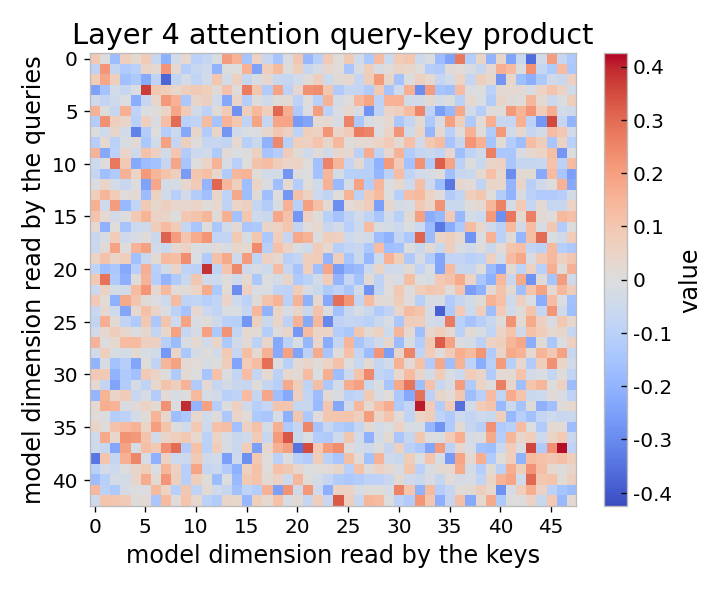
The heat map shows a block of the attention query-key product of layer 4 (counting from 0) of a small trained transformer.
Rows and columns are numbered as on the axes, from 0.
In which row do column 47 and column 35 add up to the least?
12
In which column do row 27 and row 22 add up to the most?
34
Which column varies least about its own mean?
10
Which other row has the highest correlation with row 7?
4
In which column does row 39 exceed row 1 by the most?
16
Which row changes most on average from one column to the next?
37
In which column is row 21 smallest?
43
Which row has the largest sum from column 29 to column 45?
28
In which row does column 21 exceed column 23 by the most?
41
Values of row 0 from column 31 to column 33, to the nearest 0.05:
0.1 -0.05 0
